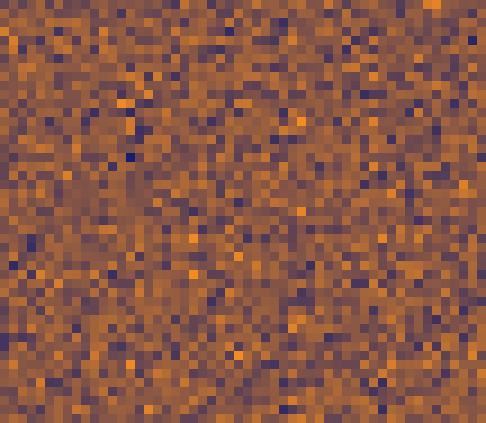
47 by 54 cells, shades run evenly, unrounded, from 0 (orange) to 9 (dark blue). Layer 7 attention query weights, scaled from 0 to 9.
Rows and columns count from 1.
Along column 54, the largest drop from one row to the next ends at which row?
19
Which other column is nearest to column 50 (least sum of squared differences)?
9
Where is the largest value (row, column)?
18, 15
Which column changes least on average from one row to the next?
35
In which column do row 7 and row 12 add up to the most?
51
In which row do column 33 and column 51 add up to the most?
12
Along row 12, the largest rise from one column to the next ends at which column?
16
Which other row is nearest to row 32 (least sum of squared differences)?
25
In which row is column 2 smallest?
5
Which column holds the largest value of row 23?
27
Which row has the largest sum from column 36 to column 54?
20
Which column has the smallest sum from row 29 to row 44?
11
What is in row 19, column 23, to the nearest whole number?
2
